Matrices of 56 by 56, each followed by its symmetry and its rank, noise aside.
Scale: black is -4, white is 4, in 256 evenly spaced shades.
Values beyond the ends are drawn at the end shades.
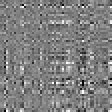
no symmetry, rank three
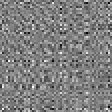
antisymmetric, rank four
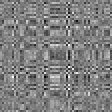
no symmetry, rank two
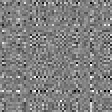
no symmetry, rank three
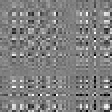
symmetric, rank two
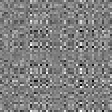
no symmetry, rank two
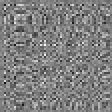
symmetric, rank four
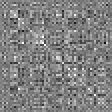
symmetric, rank four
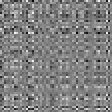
no symmetry, rank two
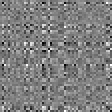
symmetric, rank two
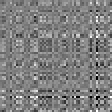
symmetric, rank two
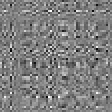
antisymmetric, rank four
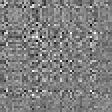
symmetric, rank four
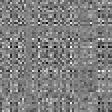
no symmetry, rank two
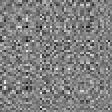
symmetric, rank four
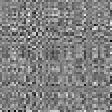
no symmetry, rank four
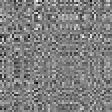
antisymmetric, rank four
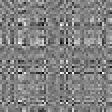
no symmetry, rank two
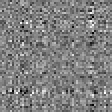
antisymmetric, rank four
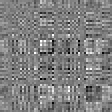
symmetric, rank two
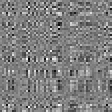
no symmetry, rank three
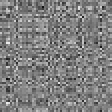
no symmetry, rank four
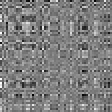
no symmetry, rank three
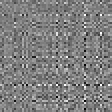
antisymmetric, rank two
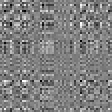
symmetric, rank two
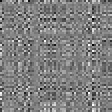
no symmetry, rank three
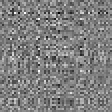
no symmetry, rank four
